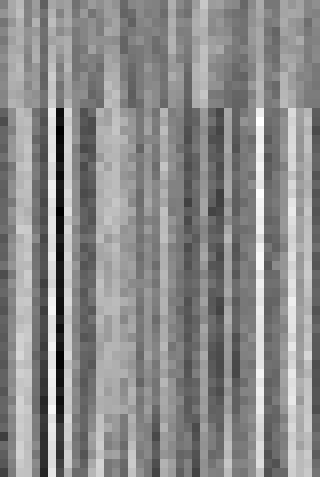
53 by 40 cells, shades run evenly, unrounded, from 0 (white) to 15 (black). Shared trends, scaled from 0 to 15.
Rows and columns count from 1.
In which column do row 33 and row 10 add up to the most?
8
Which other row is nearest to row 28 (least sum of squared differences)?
13
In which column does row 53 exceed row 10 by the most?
25
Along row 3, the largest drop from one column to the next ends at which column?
7
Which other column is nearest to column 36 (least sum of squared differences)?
2
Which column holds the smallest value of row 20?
33
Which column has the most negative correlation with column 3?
6
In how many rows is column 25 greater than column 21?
41
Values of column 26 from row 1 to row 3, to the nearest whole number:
3 4 4
